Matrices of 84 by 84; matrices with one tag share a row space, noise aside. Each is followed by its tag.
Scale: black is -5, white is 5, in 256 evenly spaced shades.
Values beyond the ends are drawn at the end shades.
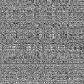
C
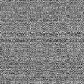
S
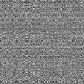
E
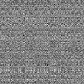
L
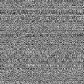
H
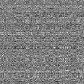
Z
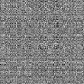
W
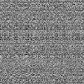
E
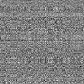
W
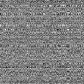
S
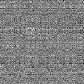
H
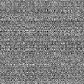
L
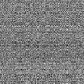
Z
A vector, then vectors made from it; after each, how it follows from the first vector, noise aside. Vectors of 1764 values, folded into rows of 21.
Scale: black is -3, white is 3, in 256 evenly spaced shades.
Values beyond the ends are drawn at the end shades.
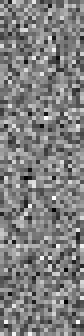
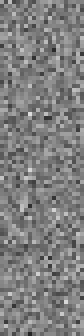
negated, shrunk.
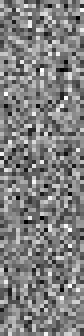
wrapped around.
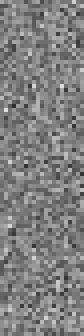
wrapped around, negated, shrunk.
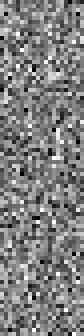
reversed, negated.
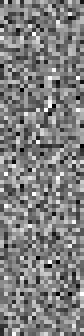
wrapped around, negated.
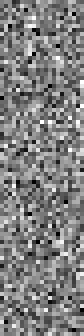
wrapped around, negated.
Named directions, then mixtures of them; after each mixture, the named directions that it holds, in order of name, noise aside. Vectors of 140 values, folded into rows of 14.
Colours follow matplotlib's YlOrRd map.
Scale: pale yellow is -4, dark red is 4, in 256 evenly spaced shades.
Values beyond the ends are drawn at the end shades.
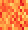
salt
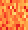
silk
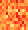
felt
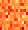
felt, salt.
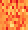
felt, silk.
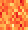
felt, salt.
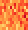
silk.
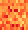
felt, silk.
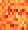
felt.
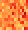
salt, silk.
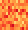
felt.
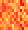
salt.
